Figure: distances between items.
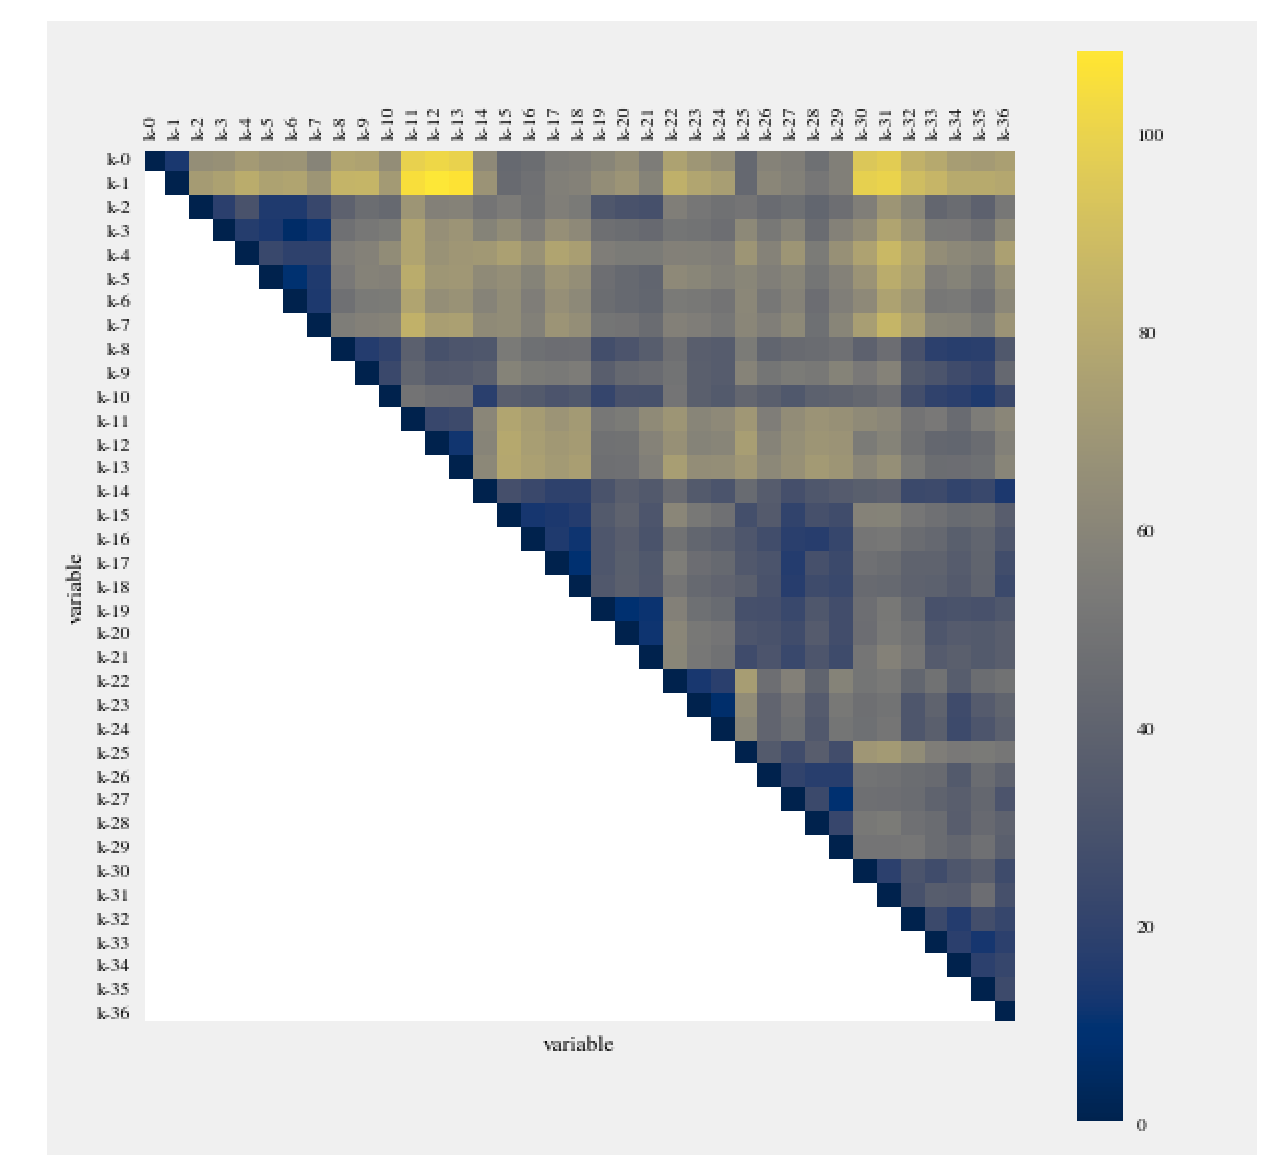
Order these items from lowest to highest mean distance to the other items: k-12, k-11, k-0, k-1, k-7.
k-7, k-12, k-11, k-0, k-1
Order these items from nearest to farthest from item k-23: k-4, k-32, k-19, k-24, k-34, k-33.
k-24, k-34, k-32, k-33, k-19, k-4
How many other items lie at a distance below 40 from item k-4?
5
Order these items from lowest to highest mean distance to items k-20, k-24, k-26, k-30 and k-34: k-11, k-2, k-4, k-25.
k-2, k-25, k-11, k-4
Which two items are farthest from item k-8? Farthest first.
k-1, k-0
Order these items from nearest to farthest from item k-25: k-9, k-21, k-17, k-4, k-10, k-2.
k-21, k-17, k-10, k-2, k-9, k-4
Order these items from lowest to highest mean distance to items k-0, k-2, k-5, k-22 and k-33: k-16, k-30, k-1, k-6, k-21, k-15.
k-6, k-21, k-16, k-15, k-30, k-1
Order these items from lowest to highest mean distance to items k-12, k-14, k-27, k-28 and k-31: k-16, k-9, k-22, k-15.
k-16, k-15, k-9, k-22
